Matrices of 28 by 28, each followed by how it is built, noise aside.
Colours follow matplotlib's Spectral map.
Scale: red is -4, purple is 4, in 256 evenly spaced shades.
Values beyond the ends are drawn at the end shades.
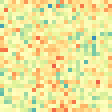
smooth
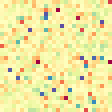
sparse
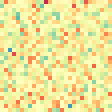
repeating columns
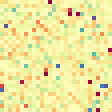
sparse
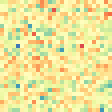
blocks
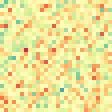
Hankel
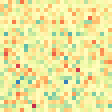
repeating columns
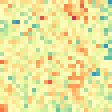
smooth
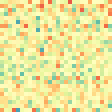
repeating columns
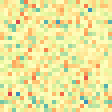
repeating columns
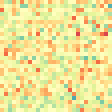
blocks
